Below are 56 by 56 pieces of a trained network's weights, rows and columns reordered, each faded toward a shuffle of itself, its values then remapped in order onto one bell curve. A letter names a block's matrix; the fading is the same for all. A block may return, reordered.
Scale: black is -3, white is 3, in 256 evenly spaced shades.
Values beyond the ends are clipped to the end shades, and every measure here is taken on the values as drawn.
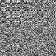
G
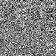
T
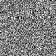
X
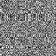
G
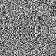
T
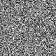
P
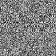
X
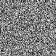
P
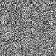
T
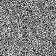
P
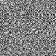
G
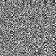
T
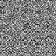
G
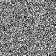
P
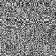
X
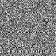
X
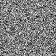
P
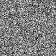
P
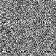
X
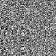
T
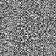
T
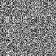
T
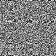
X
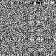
X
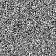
P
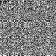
G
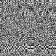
G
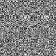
G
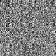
T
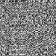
G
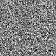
X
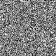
P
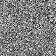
P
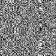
T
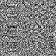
G
